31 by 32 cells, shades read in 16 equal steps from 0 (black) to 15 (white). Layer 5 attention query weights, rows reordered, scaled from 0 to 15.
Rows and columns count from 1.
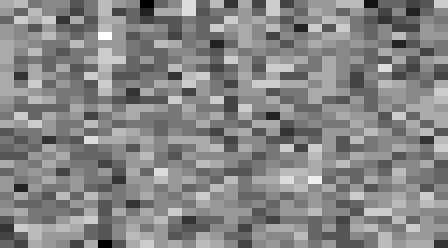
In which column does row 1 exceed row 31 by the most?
8
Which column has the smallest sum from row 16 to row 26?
2
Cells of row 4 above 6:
21
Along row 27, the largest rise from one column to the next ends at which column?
27
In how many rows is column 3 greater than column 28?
17
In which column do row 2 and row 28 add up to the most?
12
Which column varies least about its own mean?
24
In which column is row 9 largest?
28
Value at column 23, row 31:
7
